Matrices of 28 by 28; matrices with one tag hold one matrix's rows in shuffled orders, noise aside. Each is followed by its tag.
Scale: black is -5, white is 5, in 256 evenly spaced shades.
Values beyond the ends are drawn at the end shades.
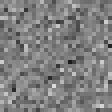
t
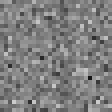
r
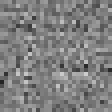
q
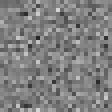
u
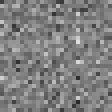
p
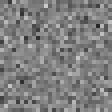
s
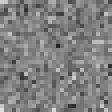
t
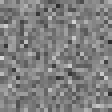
t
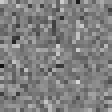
p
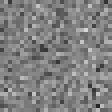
r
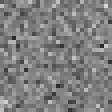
t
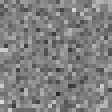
t
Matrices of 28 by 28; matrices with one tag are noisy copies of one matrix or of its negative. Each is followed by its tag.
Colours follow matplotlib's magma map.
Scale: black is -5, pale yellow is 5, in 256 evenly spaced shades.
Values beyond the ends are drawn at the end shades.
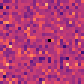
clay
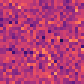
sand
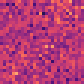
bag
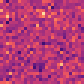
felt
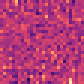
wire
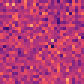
bag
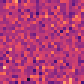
wire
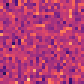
wire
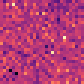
bag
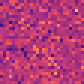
sand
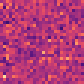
clay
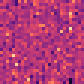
wire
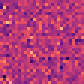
clay
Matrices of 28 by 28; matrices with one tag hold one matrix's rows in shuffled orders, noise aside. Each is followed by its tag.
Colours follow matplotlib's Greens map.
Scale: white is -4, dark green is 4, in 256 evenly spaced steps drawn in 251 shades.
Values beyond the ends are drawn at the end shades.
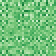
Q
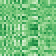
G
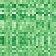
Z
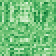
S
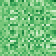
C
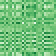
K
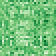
S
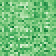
S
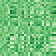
C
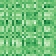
K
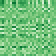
Z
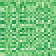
Z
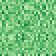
Q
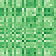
K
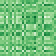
K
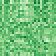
S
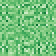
Q
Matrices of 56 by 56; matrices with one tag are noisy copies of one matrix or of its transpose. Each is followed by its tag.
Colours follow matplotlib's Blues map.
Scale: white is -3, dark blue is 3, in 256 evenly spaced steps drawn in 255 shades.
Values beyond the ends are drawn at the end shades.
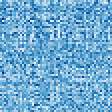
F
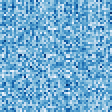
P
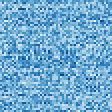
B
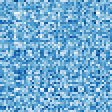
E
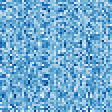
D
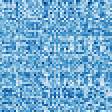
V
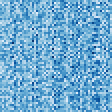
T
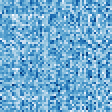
E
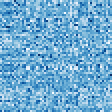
P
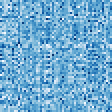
V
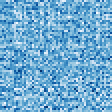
E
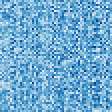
T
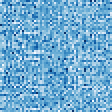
F
